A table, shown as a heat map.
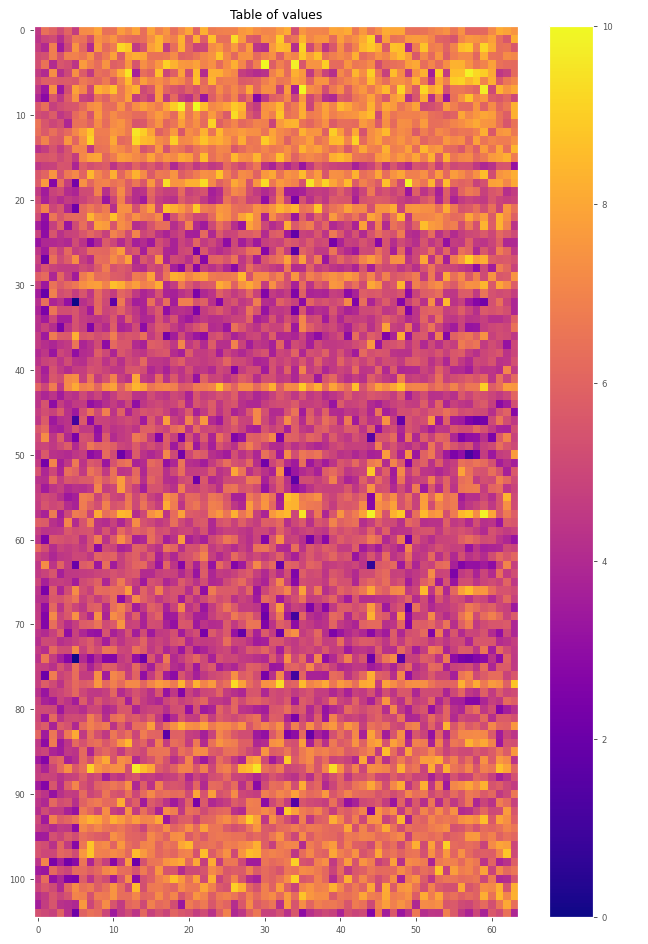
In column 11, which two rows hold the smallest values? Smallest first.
50, 67
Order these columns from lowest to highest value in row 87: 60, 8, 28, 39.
60, 8, 28, 39
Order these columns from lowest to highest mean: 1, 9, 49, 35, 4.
1, 4, 49, 9, 35
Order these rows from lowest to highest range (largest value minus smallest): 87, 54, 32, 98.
54, 87, 98, 32
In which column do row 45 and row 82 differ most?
63
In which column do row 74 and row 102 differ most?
5
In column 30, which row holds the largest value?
4
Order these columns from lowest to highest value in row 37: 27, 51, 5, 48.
51, 27, 48, 5
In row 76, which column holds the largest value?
44
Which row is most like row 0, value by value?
15
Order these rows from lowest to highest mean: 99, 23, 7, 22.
23, 99, 22, 7
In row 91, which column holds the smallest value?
34
